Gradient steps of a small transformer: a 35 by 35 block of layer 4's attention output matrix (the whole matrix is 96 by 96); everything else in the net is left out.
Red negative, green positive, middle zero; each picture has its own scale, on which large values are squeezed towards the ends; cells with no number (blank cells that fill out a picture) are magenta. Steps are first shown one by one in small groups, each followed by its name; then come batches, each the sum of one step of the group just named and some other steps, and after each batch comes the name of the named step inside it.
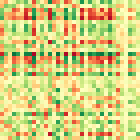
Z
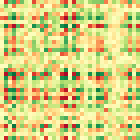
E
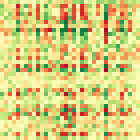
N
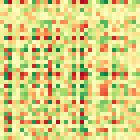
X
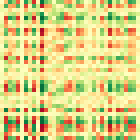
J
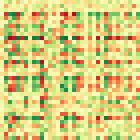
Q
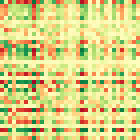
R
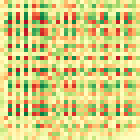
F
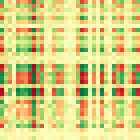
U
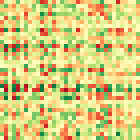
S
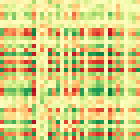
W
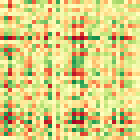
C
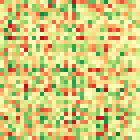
S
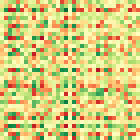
Q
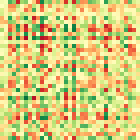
N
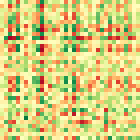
Q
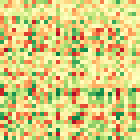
C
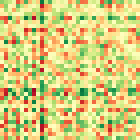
J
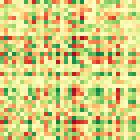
Z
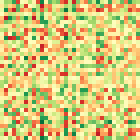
J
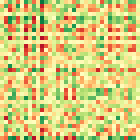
J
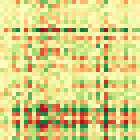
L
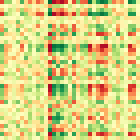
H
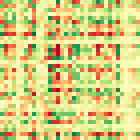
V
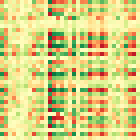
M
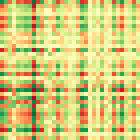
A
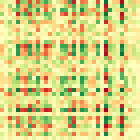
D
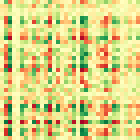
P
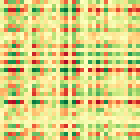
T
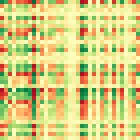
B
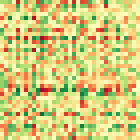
B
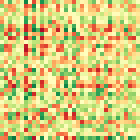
L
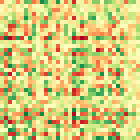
V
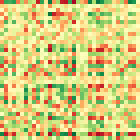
H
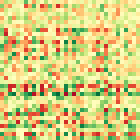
L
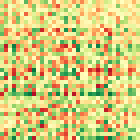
L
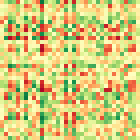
B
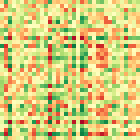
P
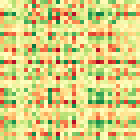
V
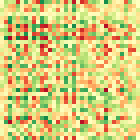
P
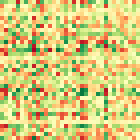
A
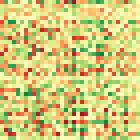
L
